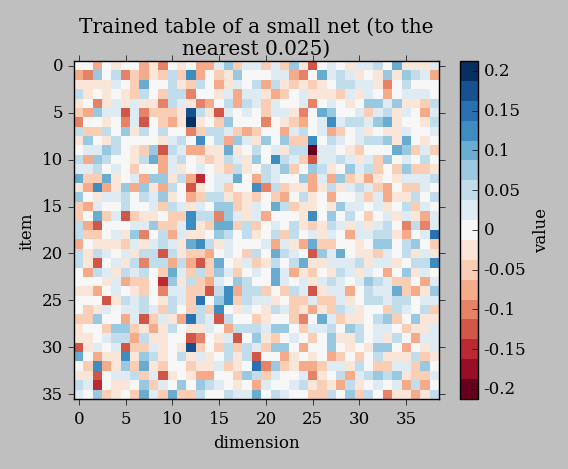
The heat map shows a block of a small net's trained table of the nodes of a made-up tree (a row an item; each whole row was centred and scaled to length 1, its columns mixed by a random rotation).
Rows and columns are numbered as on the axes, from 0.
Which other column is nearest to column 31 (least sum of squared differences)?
18
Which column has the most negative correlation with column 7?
33
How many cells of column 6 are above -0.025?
18
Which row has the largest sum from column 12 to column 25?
8
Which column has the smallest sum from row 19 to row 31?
9
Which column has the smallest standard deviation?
4
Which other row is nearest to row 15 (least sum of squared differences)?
22
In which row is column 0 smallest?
30
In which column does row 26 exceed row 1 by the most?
15
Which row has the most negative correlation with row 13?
19
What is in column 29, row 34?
0.05
